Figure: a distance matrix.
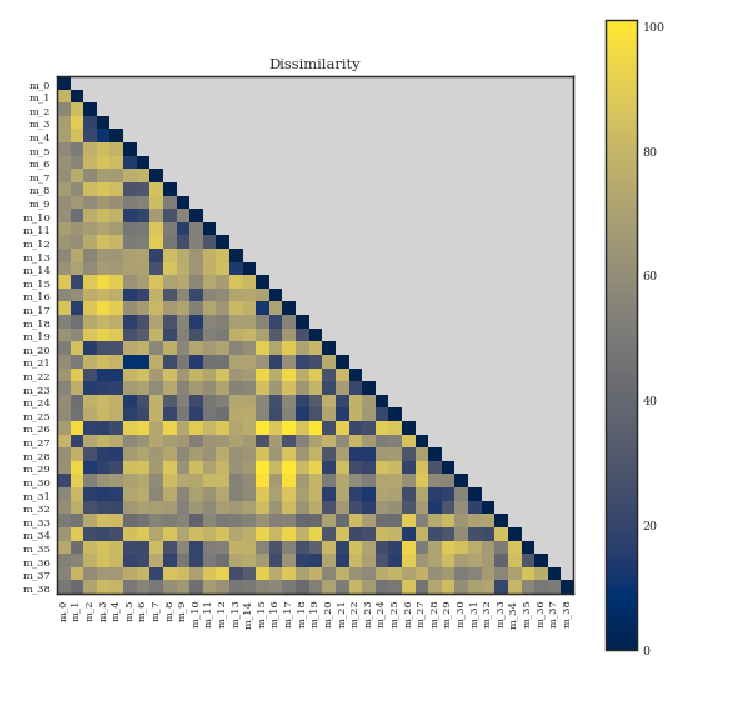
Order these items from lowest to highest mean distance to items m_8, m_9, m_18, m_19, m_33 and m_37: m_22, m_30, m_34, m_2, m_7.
m_7, m_30, m_2, m_22, m_34
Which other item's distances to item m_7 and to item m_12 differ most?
m_37
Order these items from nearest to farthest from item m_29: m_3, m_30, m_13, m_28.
m_3, m_28, m_30, m_13
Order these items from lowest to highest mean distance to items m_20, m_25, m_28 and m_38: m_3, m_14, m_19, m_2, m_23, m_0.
m_23, m_2, m_3, m_0, m_19, m_14
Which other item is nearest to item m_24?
m_5
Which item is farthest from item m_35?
m_26
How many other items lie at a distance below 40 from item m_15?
3
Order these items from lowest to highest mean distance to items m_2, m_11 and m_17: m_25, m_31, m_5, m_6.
m_31, m_25, m_5, m_6
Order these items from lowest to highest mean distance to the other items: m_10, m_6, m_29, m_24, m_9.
m_10, m_24, m_6, m_9, m_29
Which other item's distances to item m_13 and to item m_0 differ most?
m_14
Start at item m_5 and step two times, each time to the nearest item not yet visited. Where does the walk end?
m_6
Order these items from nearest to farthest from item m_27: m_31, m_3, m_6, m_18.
m_18, m_6, m_31, m_3
